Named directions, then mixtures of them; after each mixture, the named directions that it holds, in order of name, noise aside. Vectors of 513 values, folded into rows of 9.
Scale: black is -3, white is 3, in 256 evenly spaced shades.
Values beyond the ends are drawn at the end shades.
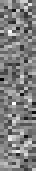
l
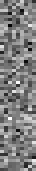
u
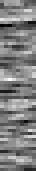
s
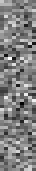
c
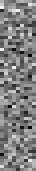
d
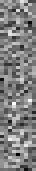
l, s.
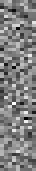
c, d, l.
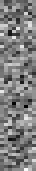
l, s, u.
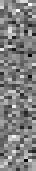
d, l.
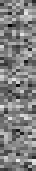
s, u.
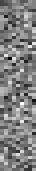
c.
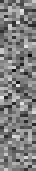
c, d, u.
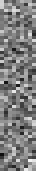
c, d, u.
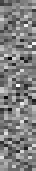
c.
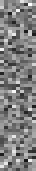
d, l, u.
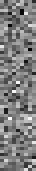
u.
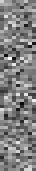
c.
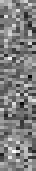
c, d, l.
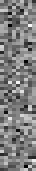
u.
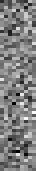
c, l.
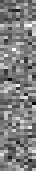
c, d, s.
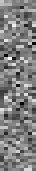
c.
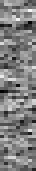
c, s.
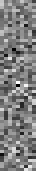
c, d, u.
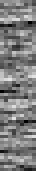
s.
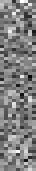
c, d, l.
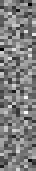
c, d, u.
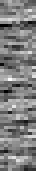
s.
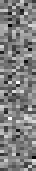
u.
